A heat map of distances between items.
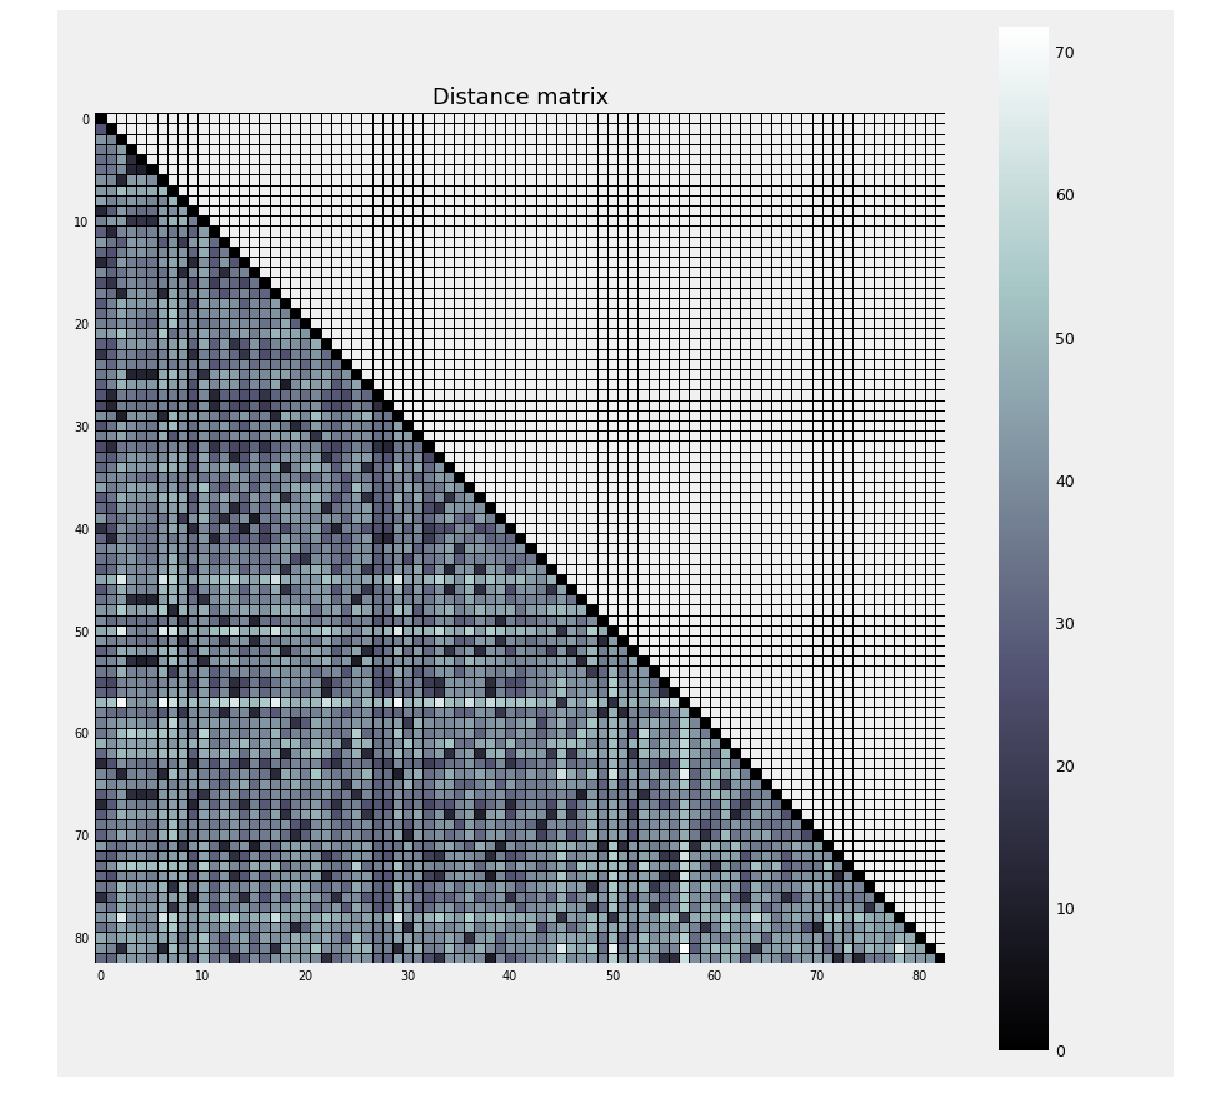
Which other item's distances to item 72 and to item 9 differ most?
76
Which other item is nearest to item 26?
18
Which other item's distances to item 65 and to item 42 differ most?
61
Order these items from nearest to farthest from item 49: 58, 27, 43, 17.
58, 27, 17, 43
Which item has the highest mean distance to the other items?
57
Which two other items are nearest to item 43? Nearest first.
69, 20
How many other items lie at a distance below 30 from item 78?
3
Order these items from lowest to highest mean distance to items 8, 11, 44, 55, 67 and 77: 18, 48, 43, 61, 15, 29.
15, 18, 43, 48, 29, 61
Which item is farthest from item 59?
7
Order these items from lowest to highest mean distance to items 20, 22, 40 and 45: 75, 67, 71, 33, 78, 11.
67, 33, 11, 78, 75, 71
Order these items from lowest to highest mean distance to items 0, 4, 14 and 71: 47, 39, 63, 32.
63, 32, 47, 39
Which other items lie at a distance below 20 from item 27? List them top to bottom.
1, 11, 16, 28, 32, 41
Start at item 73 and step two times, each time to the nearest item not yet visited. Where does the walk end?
52
